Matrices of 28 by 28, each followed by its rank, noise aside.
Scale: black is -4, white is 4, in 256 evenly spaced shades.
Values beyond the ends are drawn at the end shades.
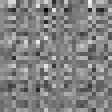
three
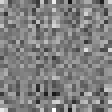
four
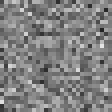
eight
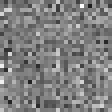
six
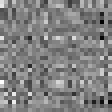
three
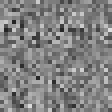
six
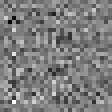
six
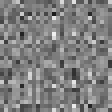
four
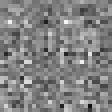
four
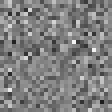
six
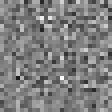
six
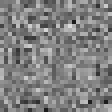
six
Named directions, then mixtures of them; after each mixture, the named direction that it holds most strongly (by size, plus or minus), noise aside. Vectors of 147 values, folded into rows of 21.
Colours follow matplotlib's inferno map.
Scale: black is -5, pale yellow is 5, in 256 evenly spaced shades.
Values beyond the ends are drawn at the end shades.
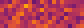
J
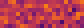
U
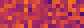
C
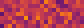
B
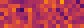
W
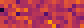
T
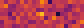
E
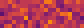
B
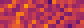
J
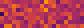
B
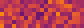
B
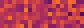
C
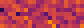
T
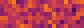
U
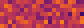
B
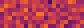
C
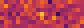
E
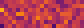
B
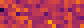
T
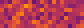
J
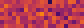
E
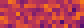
U
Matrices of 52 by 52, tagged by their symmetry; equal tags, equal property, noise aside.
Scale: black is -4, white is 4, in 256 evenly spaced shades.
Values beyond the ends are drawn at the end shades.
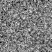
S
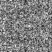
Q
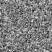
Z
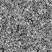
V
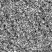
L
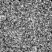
V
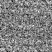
L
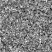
Z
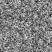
V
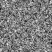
L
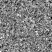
V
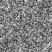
S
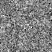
S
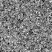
V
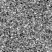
L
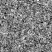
Z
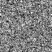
Z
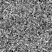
L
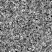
S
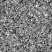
V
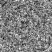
S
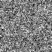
Z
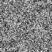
L
